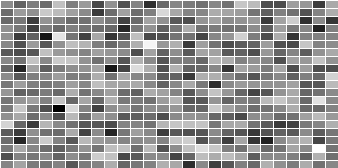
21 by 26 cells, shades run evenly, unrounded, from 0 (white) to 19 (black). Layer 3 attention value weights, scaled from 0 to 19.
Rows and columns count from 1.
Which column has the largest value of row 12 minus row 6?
24
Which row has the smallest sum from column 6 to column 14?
6
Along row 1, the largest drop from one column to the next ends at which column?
26
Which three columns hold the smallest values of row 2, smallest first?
13, 4, 5
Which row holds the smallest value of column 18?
20
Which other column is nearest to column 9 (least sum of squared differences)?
23
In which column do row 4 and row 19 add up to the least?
15
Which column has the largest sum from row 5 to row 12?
2
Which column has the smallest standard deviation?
1
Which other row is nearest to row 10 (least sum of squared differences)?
7
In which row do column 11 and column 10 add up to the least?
11
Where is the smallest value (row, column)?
19, 25
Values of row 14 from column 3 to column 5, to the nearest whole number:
10 13 19
